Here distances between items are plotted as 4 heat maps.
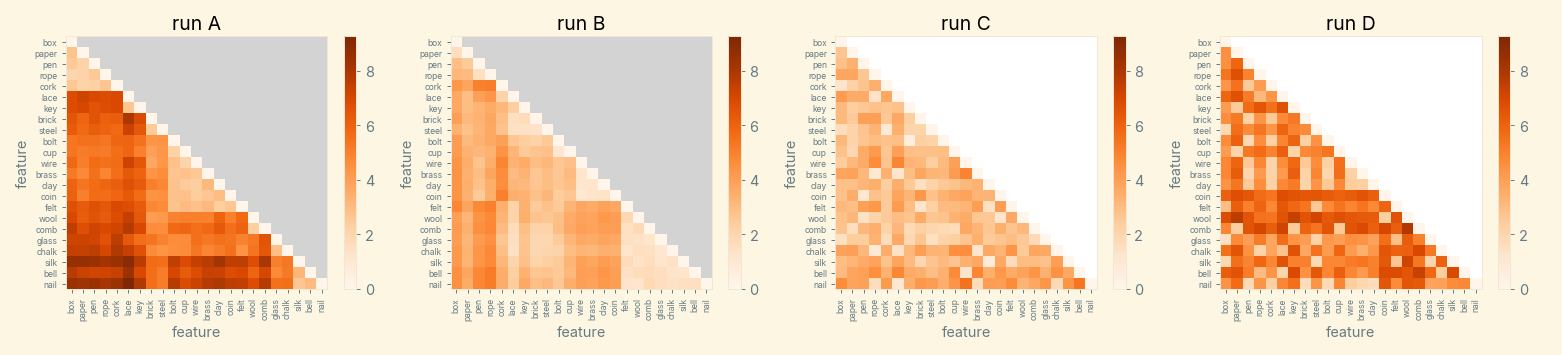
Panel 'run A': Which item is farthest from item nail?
lace
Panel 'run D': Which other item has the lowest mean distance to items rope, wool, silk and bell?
chalk
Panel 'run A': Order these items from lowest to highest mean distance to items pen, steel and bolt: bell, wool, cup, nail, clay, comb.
cup, clay, wool, comb, bell, nail
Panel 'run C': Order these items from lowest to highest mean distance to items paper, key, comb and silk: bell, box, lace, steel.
steel, box, lace, bell
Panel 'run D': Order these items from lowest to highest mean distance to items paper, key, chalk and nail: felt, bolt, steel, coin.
bolt, steel, felt, coin
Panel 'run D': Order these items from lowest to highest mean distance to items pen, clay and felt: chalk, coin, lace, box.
box, chalk, lace, coin
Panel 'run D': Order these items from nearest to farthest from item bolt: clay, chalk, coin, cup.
clay, chalk, cup, coin
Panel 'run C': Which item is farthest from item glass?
nail
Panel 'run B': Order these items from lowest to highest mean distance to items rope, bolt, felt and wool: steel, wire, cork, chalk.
chalk, steel, wire, cork
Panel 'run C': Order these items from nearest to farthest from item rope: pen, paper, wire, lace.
lace, pen, paper, wire
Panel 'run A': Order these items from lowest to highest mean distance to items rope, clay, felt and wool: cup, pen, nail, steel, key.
cup, steel, pen, key, nail
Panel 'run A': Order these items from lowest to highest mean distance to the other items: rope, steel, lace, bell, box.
steel, rope, box, bell, lace
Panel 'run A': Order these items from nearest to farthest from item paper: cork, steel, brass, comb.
cork, brass, steel, comb
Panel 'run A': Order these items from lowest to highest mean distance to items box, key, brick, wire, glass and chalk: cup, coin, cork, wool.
cup, coin, wool, cork
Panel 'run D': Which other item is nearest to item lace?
bell
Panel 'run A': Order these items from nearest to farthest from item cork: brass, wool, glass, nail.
brass, wool, glass, nail
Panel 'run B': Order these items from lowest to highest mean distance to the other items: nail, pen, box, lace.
lace, nail, pen, box
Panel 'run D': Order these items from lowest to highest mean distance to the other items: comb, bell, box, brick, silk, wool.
brick, box, silk, bell, comb, wool
